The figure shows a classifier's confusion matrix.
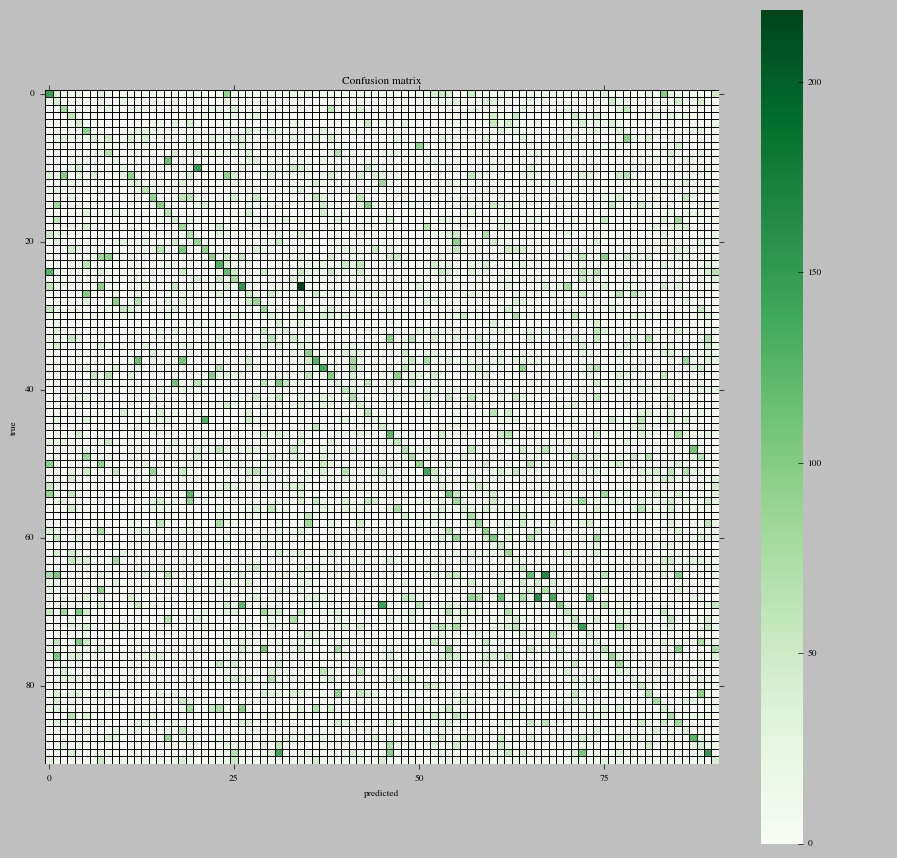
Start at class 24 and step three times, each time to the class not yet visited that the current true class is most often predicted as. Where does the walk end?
26
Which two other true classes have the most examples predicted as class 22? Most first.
38, 83
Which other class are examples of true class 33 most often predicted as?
46
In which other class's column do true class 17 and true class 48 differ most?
87
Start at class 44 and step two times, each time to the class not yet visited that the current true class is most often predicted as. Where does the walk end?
18
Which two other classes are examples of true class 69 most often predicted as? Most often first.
45, 26
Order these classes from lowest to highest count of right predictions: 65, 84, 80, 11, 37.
80, 84, 11, 65, 37
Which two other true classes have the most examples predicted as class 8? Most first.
22, 38
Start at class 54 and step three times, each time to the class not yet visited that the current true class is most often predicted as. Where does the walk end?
7
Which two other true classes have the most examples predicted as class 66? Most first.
68, 59
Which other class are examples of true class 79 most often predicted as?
30
